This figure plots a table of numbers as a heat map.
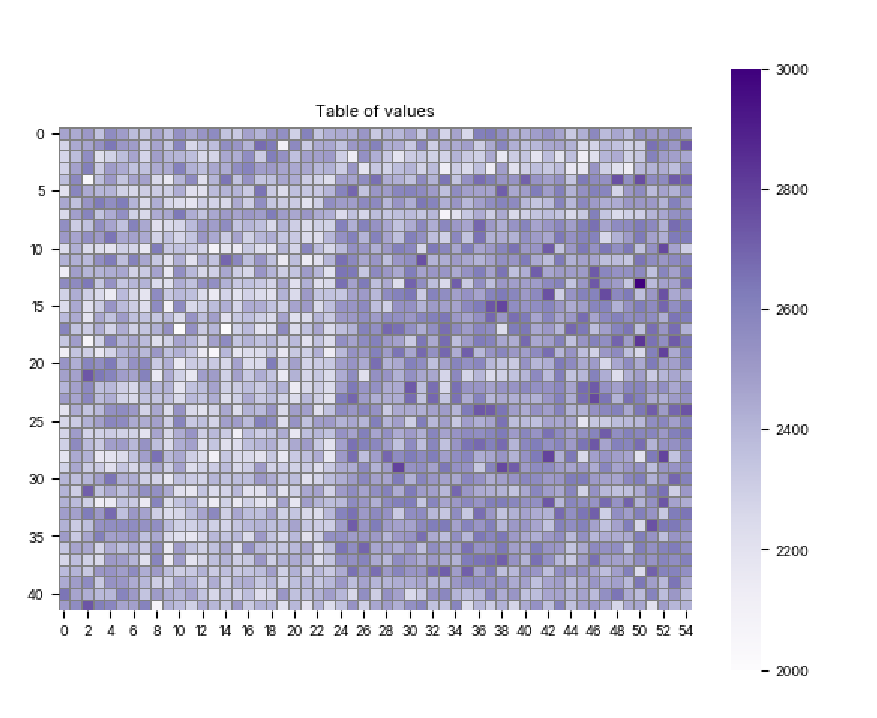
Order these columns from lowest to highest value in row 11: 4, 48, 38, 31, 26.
48, 26, 38, 4, 31
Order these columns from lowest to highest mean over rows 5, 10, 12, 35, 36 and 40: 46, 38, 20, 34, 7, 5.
7, 20, 5, 34, 46, 38
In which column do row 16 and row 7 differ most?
33
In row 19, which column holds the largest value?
52
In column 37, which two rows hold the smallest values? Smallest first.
3, 21
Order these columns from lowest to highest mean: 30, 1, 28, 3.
3, 1, 28, 30
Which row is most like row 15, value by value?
37
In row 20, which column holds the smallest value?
10
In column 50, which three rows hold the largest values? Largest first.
13, 18, 4
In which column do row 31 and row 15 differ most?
2
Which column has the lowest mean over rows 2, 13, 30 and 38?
9
